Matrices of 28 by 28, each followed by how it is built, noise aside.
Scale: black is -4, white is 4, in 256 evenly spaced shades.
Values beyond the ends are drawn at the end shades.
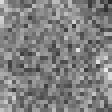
smooth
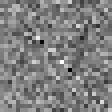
diagonal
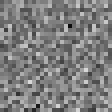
repeating columns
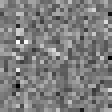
uneven columns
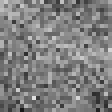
smooth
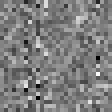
uneven columns
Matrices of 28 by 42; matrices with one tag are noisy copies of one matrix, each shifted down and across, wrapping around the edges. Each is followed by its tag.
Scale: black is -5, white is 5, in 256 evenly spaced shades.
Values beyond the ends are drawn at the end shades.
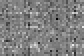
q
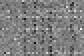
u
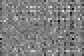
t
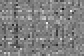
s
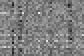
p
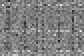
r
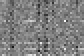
p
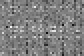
r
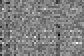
p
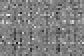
s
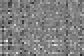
t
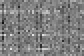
q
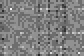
u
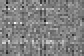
q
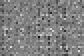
u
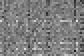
p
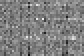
q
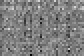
s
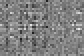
t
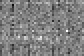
s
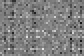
u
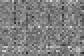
r
